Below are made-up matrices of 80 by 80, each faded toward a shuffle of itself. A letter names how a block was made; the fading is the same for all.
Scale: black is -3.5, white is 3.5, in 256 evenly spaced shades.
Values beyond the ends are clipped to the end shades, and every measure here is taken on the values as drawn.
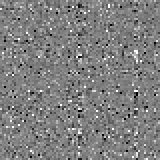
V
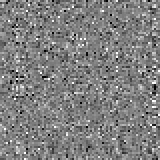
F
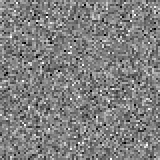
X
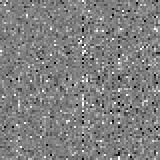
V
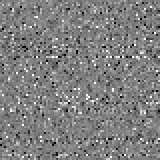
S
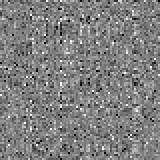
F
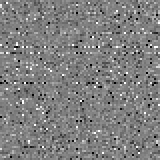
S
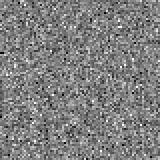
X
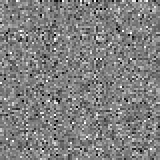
F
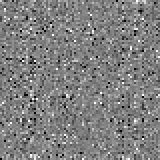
V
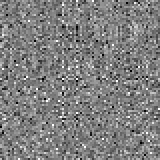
F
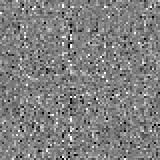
V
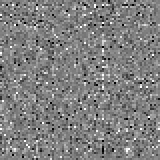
V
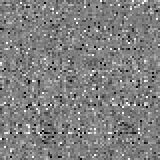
S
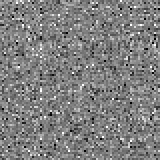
F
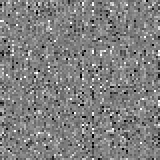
V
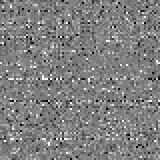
S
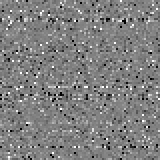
S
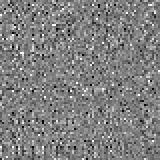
F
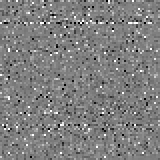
S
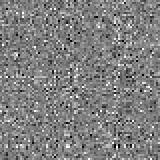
F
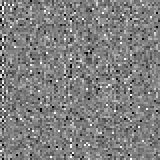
F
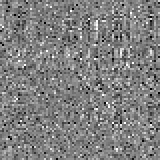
F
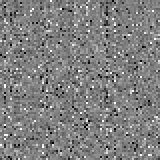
V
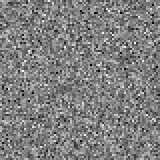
X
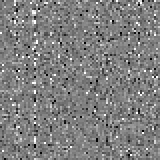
V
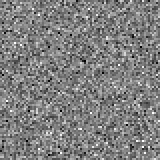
X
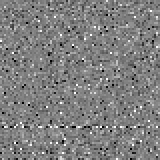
S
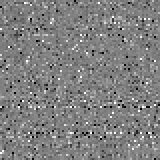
S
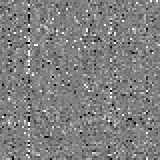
V
